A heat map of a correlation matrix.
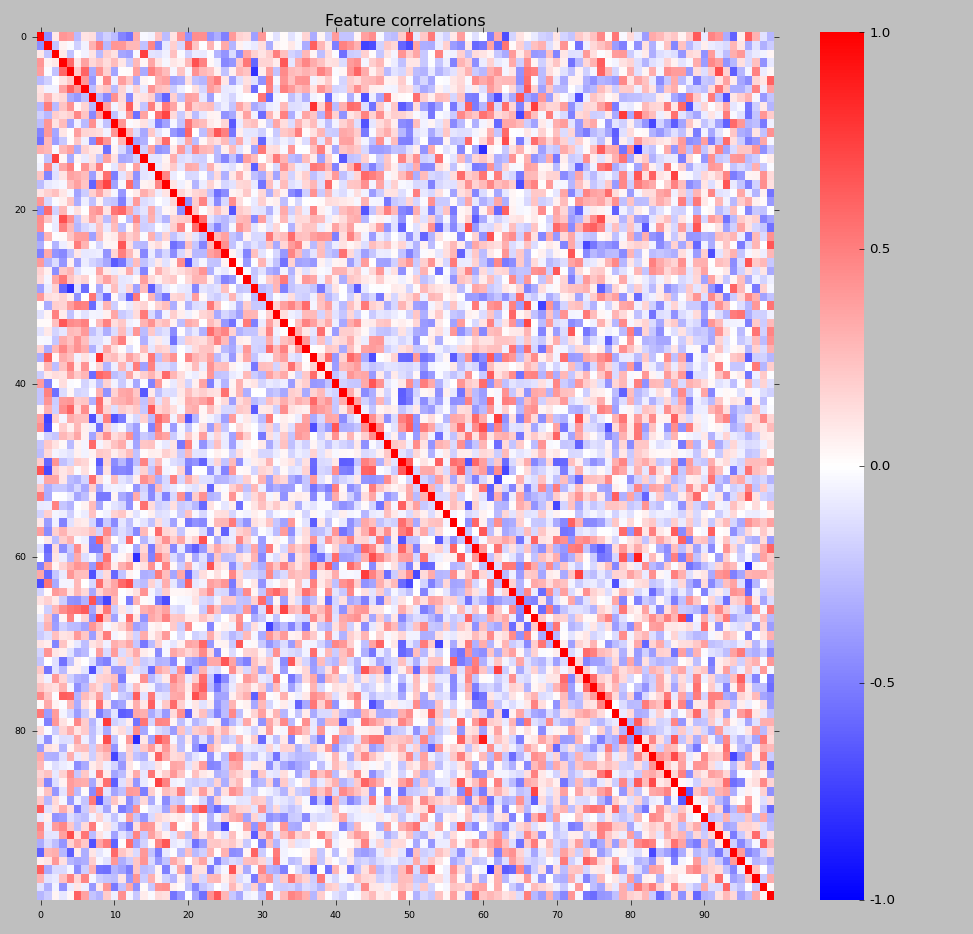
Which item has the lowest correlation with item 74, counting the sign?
24
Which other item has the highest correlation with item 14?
2
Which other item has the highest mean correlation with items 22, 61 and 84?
58
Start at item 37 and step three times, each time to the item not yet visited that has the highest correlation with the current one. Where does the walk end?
87
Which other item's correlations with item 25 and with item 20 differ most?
72
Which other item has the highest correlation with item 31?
66
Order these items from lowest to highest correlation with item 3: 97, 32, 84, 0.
84, 32, 97, 0
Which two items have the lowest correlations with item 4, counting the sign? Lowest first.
29, 94
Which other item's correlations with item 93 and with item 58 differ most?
22
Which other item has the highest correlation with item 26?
96
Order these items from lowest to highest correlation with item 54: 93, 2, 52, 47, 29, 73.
73, 52, 93, 29, 47, 2
